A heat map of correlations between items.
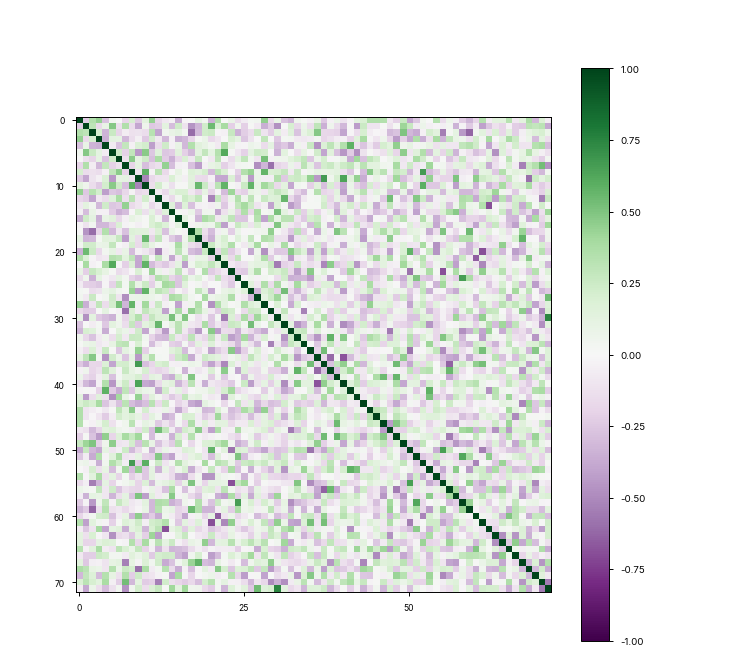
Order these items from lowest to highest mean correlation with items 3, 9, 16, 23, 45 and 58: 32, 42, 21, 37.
32, 21, 37, 42
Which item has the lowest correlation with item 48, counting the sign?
56
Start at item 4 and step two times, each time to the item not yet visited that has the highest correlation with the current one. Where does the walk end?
53
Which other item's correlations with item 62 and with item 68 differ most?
13
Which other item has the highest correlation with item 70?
7
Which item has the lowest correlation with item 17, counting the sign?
2
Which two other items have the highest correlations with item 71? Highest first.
30, 27
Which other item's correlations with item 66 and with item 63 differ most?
64
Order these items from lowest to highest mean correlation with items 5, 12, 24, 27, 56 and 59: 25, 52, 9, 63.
63, 9, 25, 52
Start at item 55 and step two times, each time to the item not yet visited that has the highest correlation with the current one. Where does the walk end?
20
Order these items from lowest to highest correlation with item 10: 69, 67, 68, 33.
69, 33, 67, 68
